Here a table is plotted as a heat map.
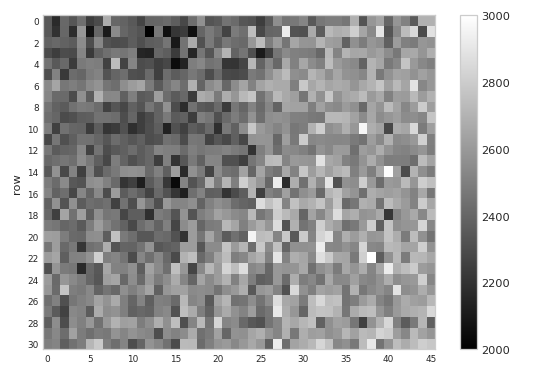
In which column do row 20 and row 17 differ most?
24
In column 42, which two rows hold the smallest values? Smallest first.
14, 28
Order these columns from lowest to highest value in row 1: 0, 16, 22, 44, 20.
16, 44, 0, 20, 22
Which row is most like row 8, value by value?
11
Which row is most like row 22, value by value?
30
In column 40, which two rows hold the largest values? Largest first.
14, 23
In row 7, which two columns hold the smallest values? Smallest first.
17, 3
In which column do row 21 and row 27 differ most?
25
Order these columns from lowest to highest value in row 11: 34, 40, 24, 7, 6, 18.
7, 6, 18, 34, 24, 40
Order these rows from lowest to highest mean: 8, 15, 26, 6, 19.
8, 15, 19, 26, 6
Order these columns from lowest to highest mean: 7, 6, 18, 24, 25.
7, 18, 6, 25, 24
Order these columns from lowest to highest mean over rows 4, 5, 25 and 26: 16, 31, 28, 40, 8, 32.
16, 40, 8, 28, 31, 32
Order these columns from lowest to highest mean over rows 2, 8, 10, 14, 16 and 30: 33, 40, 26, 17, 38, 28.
26, 17, 28, 40, 33, 38
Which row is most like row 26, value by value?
27
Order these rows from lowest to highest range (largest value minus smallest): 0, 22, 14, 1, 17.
0, 17, 22, 14, 1
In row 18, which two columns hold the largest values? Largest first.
34, 27
